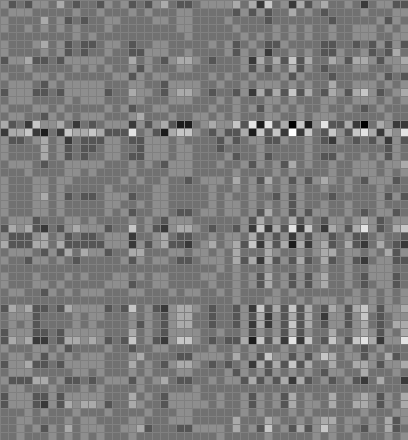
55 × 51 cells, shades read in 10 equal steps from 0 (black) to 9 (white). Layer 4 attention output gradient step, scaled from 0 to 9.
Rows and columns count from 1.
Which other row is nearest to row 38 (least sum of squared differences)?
34
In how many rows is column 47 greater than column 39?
19
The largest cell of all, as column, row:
37, 17
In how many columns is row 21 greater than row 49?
22
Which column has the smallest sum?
32
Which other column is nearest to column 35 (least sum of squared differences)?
45
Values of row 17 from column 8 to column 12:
2 7 6 6 7
